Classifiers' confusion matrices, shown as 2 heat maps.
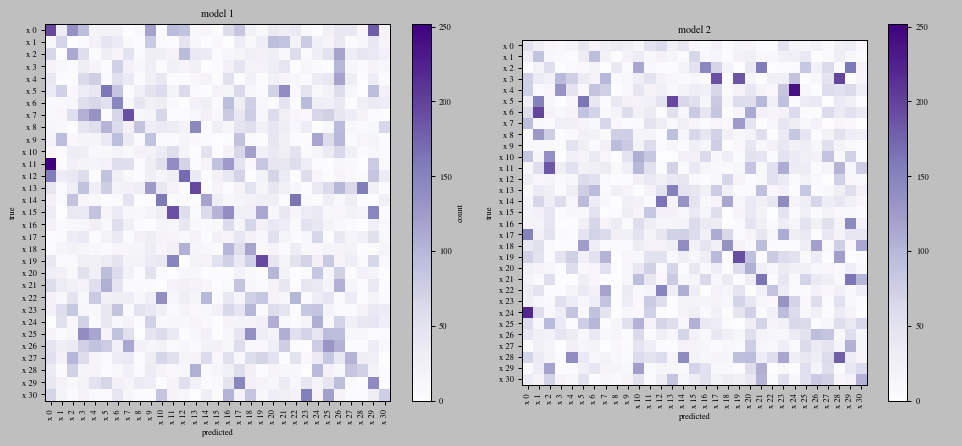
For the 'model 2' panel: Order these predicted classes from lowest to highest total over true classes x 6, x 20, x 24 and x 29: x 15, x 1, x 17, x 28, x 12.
x 12, x 28, x 17, x 15, x 1
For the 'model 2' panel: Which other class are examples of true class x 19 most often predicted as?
x 28
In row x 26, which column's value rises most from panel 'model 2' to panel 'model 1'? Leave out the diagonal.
x 7
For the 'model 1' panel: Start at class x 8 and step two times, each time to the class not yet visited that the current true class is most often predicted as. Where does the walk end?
x 28
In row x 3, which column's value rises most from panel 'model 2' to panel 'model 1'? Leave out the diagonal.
x 26
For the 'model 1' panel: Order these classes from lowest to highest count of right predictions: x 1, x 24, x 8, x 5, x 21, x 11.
x 21, x 1, x 8, x 24, x 11, x 5
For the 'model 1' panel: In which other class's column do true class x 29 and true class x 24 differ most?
x 17
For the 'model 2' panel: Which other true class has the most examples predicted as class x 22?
x 19
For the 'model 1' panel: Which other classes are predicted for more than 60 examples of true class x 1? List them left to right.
x 9, x 20, x 21, x 23
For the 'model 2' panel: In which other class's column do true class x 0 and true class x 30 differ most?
x 21
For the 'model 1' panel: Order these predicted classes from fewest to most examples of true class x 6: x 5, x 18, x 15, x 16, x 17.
x 15, x 17, x 5, x 18, x 16
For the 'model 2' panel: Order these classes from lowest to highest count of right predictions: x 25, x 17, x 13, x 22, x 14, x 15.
x 15, x 25, x 22, x 17, x 14, x 13
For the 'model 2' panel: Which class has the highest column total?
x 23
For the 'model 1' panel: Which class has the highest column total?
x 26
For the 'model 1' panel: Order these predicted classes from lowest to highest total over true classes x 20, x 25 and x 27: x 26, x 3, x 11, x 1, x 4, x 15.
x 15, x 1, x 11, x 4, x 26, x 3
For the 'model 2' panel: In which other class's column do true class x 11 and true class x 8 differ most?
x 2
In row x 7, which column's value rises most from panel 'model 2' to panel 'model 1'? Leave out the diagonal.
x 4
